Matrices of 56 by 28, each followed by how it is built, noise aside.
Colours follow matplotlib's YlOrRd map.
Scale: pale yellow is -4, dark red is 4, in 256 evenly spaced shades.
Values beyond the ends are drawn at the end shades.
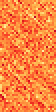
Toeplitz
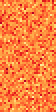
noise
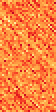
Toeplitz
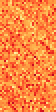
Toeplitz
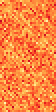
Toeplitz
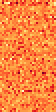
uneven rows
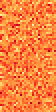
low rank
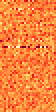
uneven rows
